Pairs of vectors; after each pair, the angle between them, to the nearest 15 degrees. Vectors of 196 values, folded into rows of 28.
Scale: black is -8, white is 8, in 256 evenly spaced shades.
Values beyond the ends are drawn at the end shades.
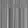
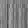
150 degrees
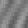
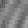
165 degrees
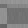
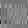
120 degrees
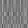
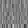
45 degrees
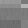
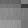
165 degrees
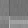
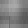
120 degrees
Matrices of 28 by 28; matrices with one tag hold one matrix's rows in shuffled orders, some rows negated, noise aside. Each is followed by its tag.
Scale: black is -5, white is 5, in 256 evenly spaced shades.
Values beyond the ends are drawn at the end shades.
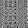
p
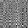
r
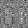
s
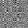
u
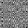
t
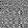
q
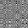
r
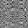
s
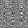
s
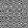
q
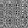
r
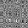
r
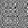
p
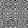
p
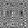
s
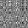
r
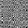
t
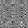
s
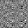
s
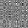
r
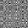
r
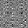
s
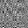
u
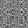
s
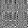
p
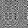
p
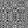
u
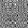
p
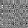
t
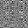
s
